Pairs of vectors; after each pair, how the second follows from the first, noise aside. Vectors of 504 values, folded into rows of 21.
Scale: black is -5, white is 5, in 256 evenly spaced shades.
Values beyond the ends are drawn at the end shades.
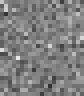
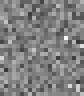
reversed.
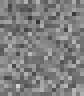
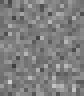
reversed, negated, partly zeroed.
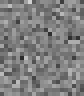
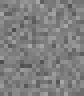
wrapped around, shrunk.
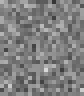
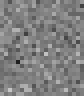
wrapped around, partly zeroed.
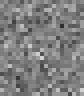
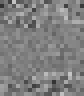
reversed, negated, partly zeroed.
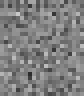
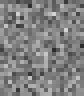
sign-scrambled.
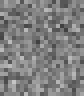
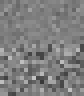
wrapped around, partly zeroed.
